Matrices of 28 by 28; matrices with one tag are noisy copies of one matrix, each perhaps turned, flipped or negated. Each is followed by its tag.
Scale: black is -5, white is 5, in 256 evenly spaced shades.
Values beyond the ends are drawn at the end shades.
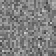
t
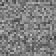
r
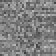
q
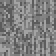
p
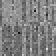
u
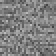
q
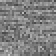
p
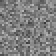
t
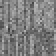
u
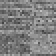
u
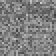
r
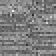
p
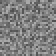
t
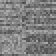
u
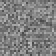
r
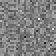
t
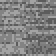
u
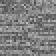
p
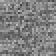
q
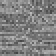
p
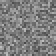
t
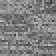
p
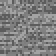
p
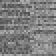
u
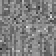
q
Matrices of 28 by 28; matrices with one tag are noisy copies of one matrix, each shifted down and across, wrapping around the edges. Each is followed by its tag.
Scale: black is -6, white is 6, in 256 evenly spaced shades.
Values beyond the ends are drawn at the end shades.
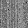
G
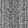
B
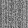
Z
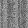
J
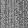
B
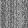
G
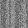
J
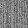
Z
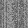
G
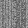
B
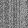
G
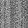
J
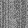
G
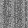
J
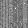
B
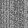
B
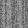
J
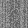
B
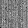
Z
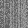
G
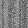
J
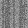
J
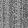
J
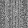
B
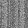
J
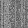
G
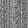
G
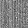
Z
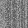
G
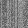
G
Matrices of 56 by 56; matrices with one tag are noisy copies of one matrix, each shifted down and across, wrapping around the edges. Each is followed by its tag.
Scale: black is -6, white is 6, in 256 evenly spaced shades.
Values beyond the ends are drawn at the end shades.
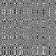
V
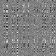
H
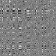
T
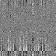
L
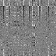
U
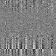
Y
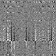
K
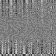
Y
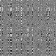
H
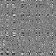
T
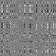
V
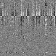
L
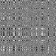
V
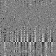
Y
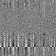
Y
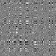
T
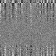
Y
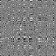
T
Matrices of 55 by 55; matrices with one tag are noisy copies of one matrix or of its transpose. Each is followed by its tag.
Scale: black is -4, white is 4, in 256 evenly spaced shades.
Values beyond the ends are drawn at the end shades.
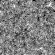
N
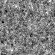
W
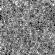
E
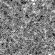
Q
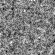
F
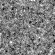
F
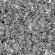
W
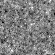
W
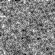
E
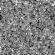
E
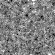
Q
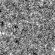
Q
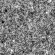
W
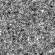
F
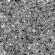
E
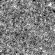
N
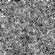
E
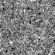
F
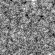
Q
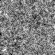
N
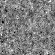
W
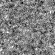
W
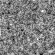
F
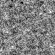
W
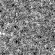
Q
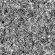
W
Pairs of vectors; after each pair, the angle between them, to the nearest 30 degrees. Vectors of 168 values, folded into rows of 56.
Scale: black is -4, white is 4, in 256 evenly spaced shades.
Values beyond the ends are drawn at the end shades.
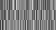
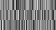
150 degrees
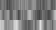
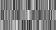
60 degrees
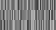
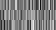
30 degrees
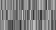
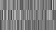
90 degrees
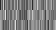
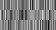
60 degrees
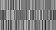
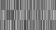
150 degrees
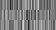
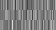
90 degrees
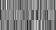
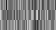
150 degrees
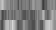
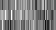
120 degrees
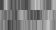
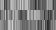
150 degrees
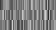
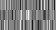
90 degrees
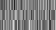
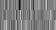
90 degrees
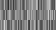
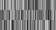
120 degrees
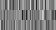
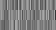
60 degrees
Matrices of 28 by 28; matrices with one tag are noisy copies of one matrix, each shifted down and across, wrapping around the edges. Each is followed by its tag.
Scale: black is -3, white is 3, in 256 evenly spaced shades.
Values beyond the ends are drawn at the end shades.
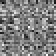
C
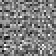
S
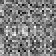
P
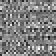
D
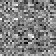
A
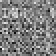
P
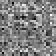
C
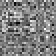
C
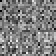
P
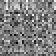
P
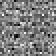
S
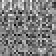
P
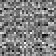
S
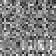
P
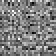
S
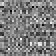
D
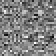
A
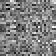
A
